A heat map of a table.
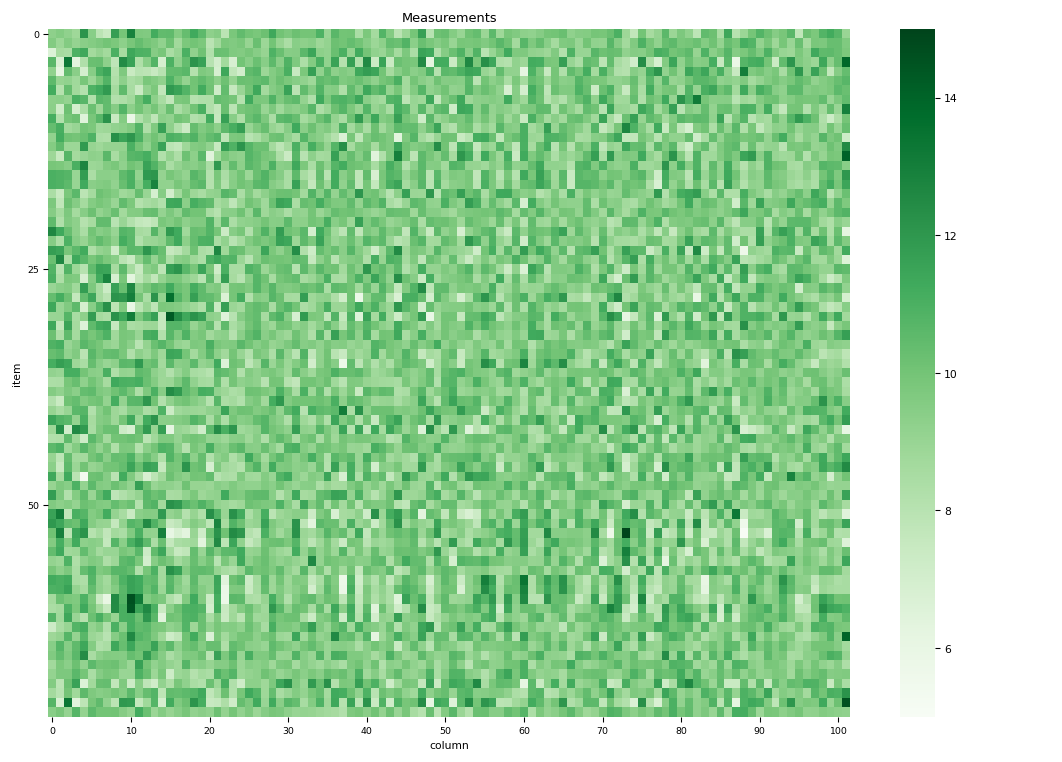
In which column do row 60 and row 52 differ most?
44
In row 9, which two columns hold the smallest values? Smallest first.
10, 4
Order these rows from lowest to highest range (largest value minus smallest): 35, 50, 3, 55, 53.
50, 55, 35, 3, 53
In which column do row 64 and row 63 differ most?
101
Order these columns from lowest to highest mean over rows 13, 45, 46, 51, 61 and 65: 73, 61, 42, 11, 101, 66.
73, 66, 42, 61, 11, 101
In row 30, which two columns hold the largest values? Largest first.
15, 10
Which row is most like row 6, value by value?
25
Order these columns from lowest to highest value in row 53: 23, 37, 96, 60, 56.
56, 37, 96, 60, 23
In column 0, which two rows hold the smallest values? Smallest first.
2, 63
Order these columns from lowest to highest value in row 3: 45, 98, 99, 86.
99, 45, 86, 98
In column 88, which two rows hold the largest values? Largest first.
4, 31
